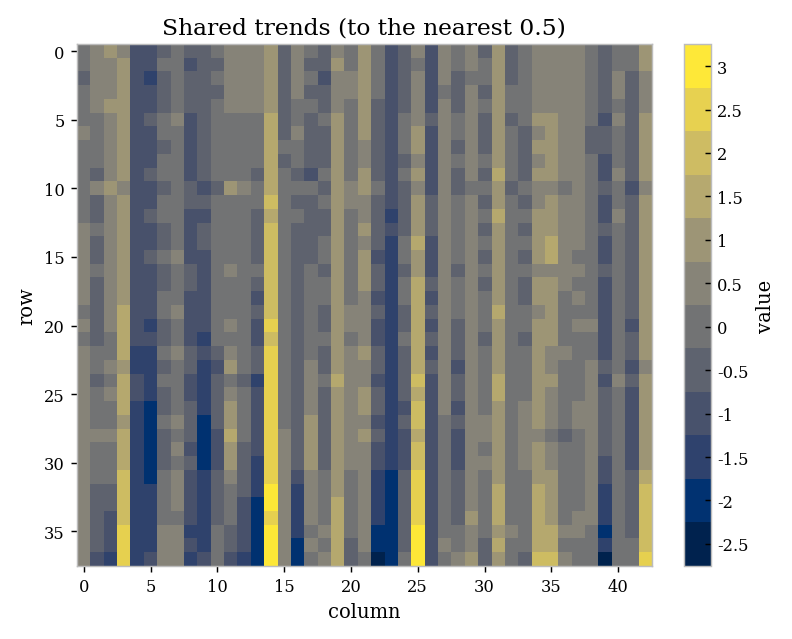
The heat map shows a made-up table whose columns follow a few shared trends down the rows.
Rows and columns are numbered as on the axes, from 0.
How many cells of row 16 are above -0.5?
29
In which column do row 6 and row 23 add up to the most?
14
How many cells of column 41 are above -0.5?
4
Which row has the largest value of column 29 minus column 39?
37
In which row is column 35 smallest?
28
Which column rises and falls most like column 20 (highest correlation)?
11
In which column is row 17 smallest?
23
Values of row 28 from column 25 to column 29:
1.5 -1 0 -1 0.5
